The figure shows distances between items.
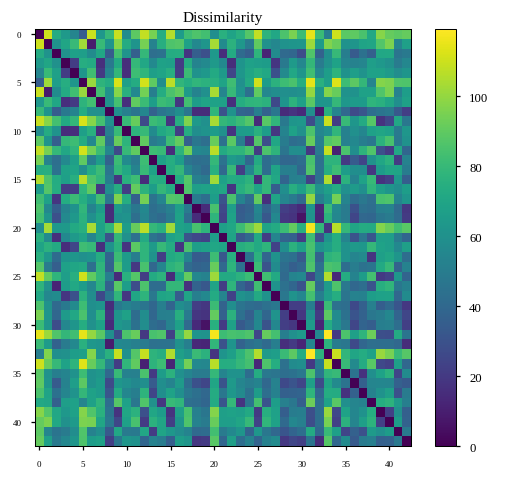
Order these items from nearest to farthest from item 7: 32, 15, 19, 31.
32, 19, 15, 31
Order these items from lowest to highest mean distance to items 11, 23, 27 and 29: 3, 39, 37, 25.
37, 3, 39, 25
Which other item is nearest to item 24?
11
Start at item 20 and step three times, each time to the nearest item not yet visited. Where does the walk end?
5
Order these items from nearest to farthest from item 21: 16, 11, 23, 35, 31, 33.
23, 11, 35, 33, 16, 31
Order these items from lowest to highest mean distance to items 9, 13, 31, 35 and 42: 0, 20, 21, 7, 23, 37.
37, 21, 23, 7, 20, 0
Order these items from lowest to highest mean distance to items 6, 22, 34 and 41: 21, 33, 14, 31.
21, 31, 14, 33
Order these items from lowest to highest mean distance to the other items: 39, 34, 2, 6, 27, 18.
18, 2, 27, 39, 34, 6
